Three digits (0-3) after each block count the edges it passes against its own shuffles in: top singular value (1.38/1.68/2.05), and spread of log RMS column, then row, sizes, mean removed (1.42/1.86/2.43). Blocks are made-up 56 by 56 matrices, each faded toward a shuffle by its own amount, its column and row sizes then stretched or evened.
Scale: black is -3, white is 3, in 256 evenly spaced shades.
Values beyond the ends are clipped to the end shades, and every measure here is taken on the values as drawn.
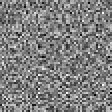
3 0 1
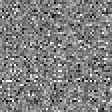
2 1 2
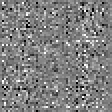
0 3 2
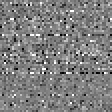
1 0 3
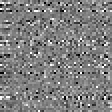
3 1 3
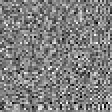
3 0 2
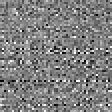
3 1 3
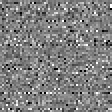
1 0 3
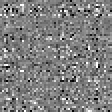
0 2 3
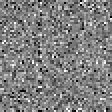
1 1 1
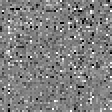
0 2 1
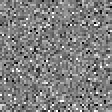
2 1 0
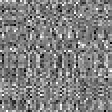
3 2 0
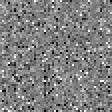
1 1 0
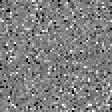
0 1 0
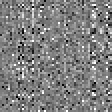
3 3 0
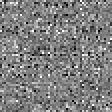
2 1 2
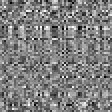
3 0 3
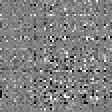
0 3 3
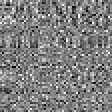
3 0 2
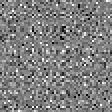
3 0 1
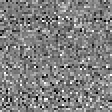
1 0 3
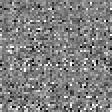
0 2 3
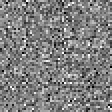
2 1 1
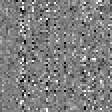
1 3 1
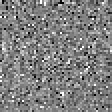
1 0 1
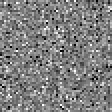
1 1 0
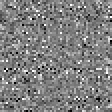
0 1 2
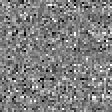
2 1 2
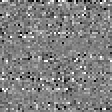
0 0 3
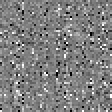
0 3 1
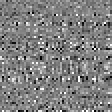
3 1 3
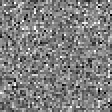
1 1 0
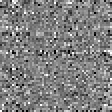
2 2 2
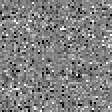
1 1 1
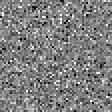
0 0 0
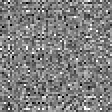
3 2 1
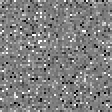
0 2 0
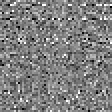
2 0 2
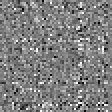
2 2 2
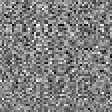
3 0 2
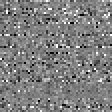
0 0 3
